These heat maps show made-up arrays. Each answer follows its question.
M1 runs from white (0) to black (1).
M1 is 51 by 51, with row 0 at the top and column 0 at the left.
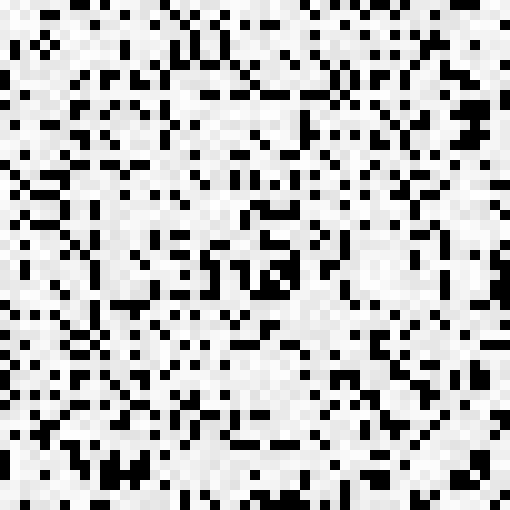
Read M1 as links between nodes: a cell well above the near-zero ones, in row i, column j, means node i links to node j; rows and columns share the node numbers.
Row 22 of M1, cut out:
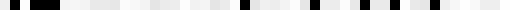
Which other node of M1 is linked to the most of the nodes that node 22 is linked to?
node 19
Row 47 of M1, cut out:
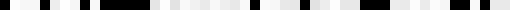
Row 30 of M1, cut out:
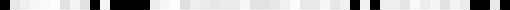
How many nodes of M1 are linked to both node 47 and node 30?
7
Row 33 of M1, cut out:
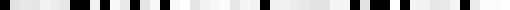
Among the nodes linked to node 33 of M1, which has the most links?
node 37
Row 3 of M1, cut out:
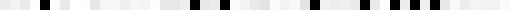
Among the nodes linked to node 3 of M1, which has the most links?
node 41
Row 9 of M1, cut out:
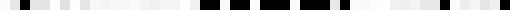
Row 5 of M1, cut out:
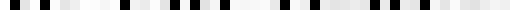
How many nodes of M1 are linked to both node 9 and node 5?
2
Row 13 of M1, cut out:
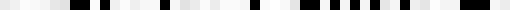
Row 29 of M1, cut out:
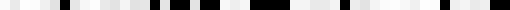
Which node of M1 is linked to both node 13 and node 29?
node 25
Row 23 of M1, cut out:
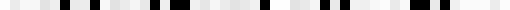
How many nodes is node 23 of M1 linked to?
11
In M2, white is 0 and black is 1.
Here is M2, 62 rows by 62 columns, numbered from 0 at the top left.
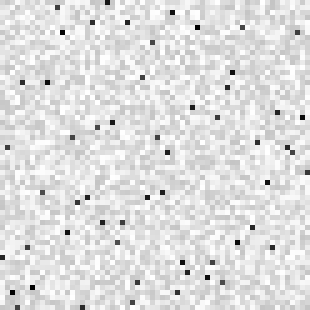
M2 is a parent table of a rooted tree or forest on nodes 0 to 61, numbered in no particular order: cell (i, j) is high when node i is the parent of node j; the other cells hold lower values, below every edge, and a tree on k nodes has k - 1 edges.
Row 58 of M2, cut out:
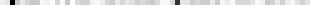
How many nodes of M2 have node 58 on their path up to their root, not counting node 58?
11
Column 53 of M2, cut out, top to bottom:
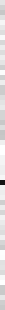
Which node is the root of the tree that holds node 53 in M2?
52
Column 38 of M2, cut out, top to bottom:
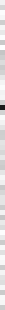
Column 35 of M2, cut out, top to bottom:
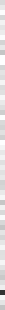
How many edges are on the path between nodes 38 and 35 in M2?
4
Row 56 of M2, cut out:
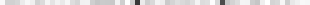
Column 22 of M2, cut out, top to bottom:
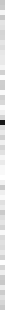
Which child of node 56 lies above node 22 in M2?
44
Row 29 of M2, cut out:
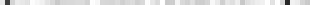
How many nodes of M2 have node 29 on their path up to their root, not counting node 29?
6
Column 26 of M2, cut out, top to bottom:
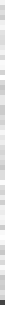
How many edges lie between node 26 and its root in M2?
5
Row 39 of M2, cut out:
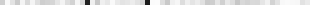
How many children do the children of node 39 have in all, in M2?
3
